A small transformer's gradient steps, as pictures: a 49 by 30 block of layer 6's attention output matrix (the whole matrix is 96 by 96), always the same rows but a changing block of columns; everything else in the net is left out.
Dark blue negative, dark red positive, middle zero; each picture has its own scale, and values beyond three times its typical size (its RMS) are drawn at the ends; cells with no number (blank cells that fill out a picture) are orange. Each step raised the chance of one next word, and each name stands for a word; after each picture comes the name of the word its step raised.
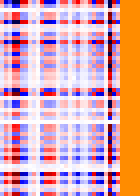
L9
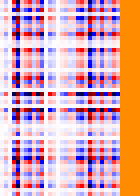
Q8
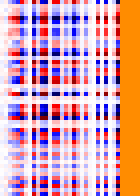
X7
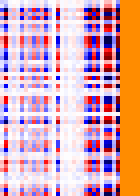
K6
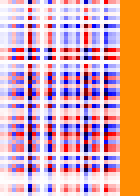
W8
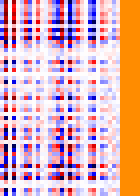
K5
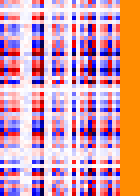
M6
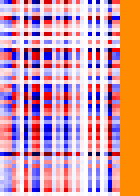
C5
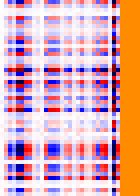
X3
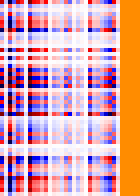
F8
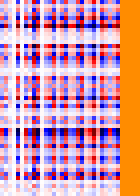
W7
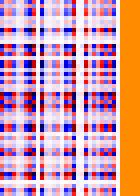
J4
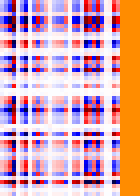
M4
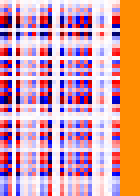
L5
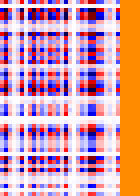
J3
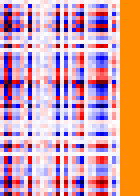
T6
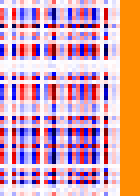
W7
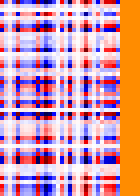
F8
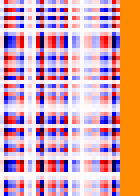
K6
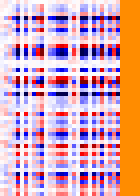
X7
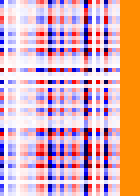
X3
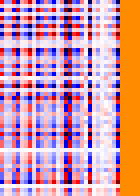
L5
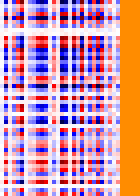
K6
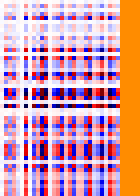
W8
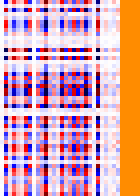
W8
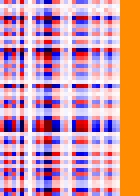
C5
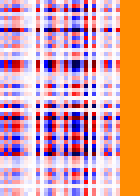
J4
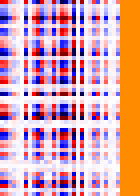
X7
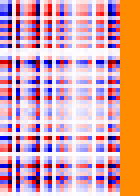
K5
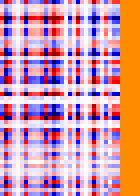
X7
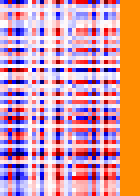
X3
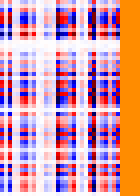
L5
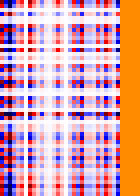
F8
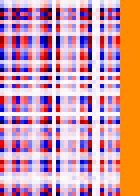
K6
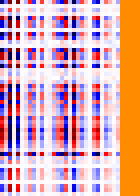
C5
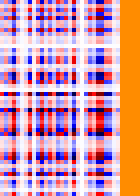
Q8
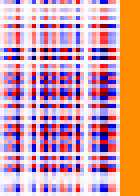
W8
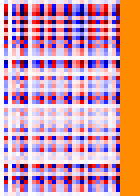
K5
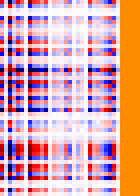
X3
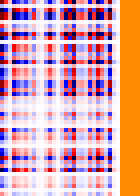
J3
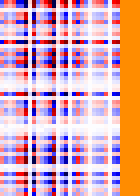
L9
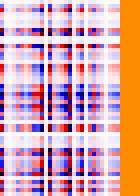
J4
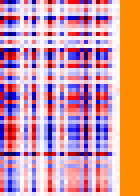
C5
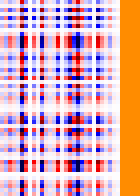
K6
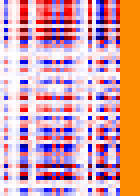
K5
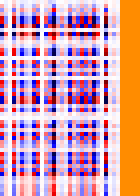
L5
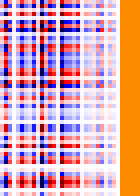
T6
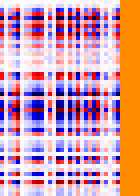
Q8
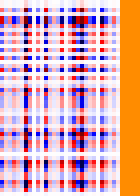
M4
